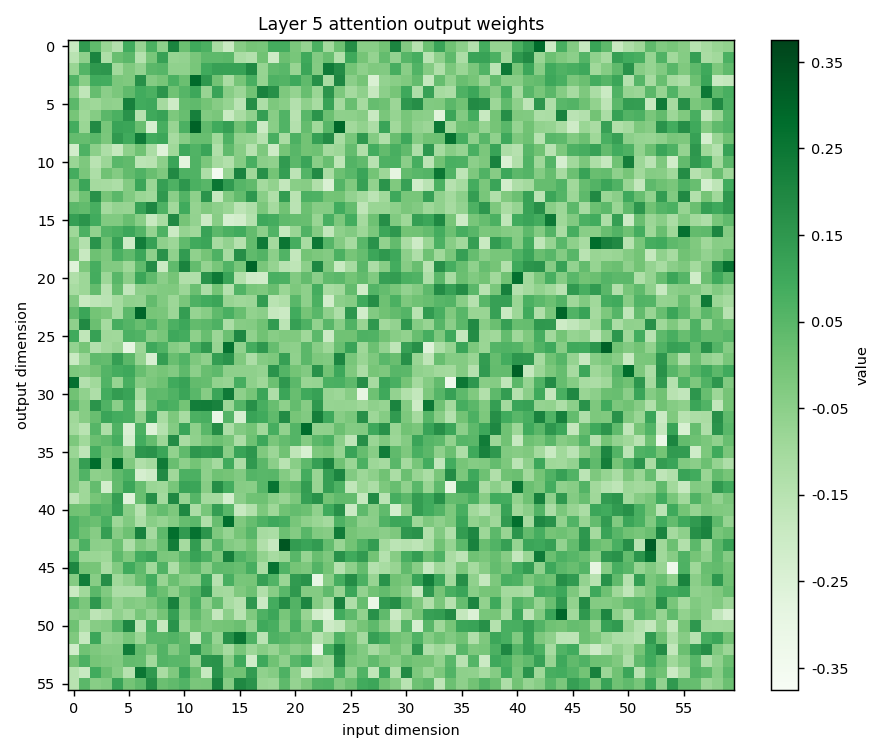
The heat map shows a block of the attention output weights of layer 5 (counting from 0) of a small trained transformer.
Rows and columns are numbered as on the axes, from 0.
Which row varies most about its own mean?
17
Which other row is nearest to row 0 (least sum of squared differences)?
47
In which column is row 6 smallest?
33
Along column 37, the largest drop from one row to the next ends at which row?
6
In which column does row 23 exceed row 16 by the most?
44
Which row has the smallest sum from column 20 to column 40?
45
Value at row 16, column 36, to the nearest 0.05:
0.05
